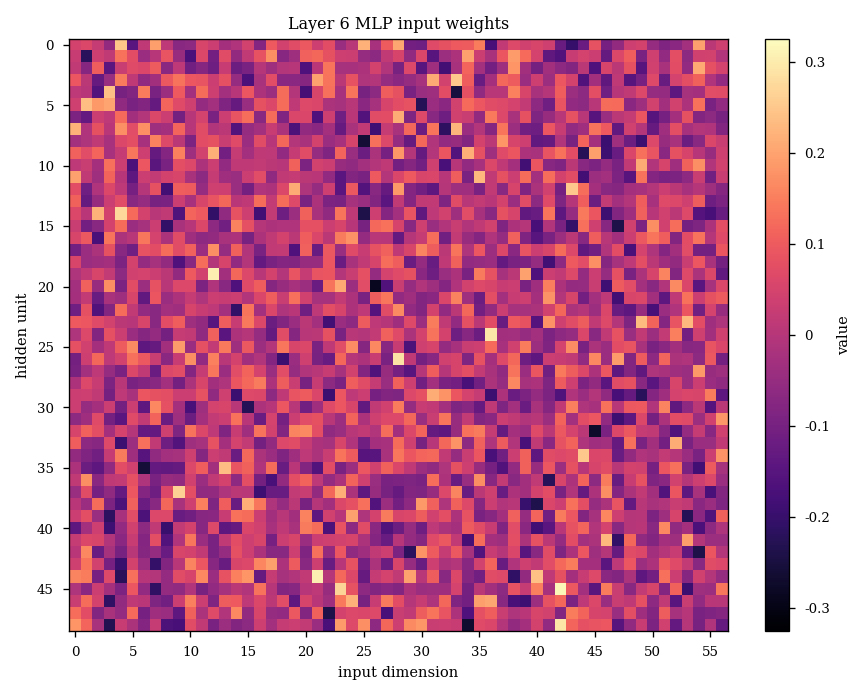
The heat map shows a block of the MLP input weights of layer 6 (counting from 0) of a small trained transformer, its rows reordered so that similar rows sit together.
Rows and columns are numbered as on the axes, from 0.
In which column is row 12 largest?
43
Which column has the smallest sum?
47
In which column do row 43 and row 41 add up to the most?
10
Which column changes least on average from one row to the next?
5
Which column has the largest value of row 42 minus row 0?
30
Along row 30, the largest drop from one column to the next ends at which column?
52
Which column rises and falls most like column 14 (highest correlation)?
26
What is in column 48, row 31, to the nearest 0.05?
-0.15
